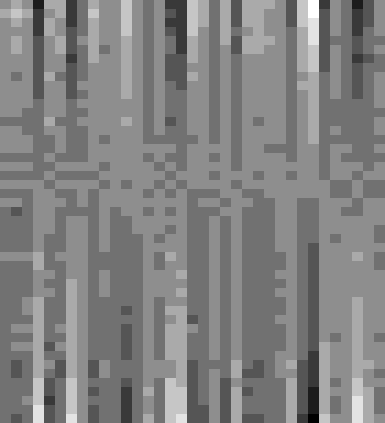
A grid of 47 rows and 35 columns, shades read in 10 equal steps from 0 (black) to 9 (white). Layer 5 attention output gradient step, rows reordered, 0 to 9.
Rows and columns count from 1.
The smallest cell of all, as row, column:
47, 29
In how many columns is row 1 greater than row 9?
12
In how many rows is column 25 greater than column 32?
19
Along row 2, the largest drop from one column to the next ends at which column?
30
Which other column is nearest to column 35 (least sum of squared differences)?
31
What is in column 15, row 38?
4
